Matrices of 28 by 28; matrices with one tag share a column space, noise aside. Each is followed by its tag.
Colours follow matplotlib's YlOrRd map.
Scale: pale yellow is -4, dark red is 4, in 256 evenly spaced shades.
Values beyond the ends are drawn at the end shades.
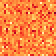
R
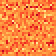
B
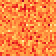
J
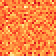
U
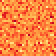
B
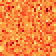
J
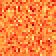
J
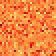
U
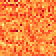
J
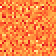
B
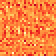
R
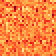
J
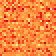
B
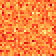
R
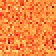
B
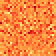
U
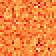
B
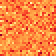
U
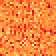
R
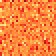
J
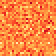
U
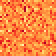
J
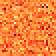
B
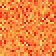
B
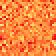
J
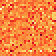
B
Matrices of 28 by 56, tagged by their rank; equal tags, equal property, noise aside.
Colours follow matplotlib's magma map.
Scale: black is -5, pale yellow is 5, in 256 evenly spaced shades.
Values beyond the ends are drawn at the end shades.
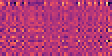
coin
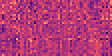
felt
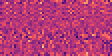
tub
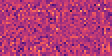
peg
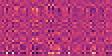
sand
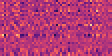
sand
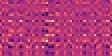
coin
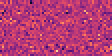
peg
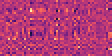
felt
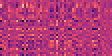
coin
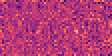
peg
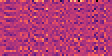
sand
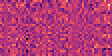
felt
